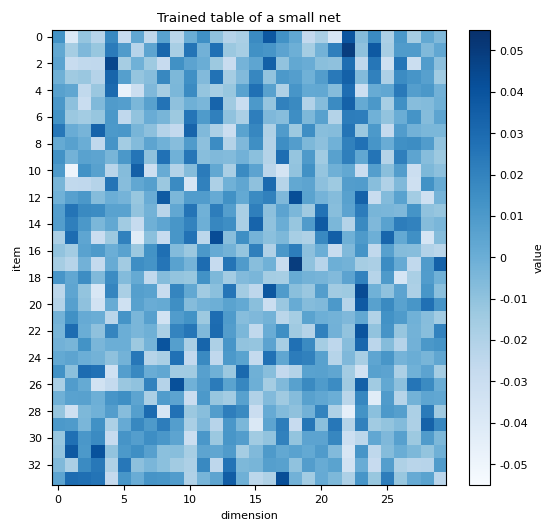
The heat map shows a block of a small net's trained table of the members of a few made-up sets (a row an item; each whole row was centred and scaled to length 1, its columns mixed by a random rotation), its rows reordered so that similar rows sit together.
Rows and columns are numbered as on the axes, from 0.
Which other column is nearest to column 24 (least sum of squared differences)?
26
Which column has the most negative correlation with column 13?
22
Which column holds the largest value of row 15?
12
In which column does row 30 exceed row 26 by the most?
3
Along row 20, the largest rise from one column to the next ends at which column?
23
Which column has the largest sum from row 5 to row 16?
15
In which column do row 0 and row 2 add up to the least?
1
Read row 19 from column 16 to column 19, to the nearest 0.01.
0.04 0.01 -0.01 -0.01
